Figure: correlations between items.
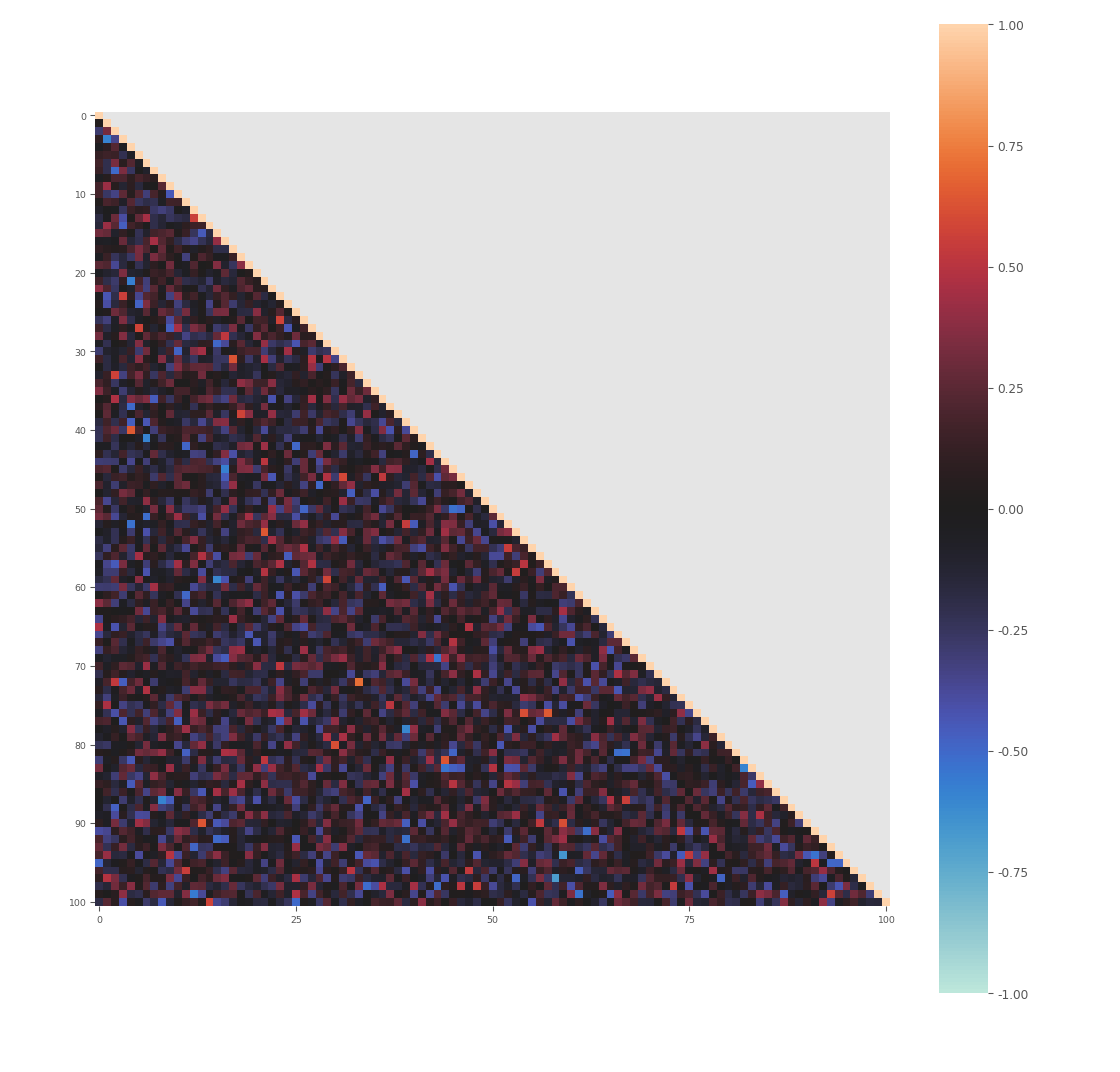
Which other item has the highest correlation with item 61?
42
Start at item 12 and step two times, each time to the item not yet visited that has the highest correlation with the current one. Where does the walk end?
90
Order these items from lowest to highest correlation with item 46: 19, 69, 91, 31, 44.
19, 91, 44, 69, 31
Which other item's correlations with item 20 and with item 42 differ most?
25
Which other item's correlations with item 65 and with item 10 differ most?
77
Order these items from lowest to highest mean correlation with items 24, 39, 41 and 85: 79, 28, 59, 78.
78, 59, 79, 28
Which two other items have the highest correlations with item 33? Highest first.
72, 2
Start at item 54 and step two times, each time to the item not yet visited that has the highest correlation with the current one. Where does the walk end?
57
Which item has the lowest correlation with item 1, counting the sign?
3
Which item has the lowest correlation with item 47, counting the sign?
28
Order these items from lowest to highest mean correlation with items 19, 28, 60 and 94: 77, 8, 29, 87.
87, 29, 77, 8
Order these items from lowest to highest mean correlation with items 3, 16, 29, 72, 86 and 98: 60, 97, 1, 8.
1, 97, 60, 8
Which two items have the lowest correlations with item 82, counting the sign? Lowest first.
83, 4
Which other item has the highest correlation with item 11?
96
